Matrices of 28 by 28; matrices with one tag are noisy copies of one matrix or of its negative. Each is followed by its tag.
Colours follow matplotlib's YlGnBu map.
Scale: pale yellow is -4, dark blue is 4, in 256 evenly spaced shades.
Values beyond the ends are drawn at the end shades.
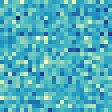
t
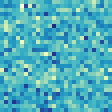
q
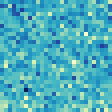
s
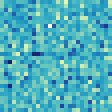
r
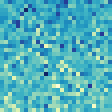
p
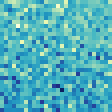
p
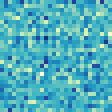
t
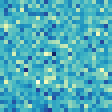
q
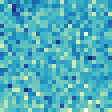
s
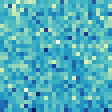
s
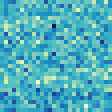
q
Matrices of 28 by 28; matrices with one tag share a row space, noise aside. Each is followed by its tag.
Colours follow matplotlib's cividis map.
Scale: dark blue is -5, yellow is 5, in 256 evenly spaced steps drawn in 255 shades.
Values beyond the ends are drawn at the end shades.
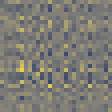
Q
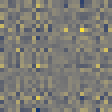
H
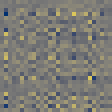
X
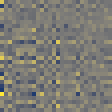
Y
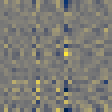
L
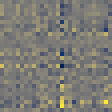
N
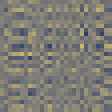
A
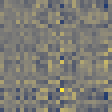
N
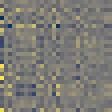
Y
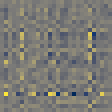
X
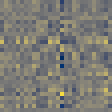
N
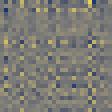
X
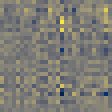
N
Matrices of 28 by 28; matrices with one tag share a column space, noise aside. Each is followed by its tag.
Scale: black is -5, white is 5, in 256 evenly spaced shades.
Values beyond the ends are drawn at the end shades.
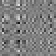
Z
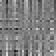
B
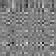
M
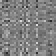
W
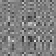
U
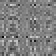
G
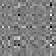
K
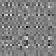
K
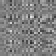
Z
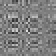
Z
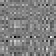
G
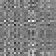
W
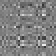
K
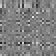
M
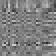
M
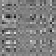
Z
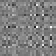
K
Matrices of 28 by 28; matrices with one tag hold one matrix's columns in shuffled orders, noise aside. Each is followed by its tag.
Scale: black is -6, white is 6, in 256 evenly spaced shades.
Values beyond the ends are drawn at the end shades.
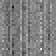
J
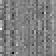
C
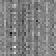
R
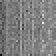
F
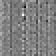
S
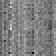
C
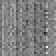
R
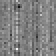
J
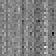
R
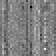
J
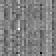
C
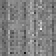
C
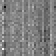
J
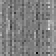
C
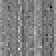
J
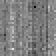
J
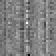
F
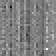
J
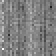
J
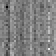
J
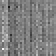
J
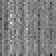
F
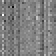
S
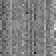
C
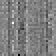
F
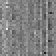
C
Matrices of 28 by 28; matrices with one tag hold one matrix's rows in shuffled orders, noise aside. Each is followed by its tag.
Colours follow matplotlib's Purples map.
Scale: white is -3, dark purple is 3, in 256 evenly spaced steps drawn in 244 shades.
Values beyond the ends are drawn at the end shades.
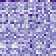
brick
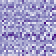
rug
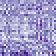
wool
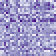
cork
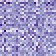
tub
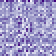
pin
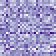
cork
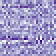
wool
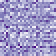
cork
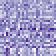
cork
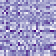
cork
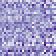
rug
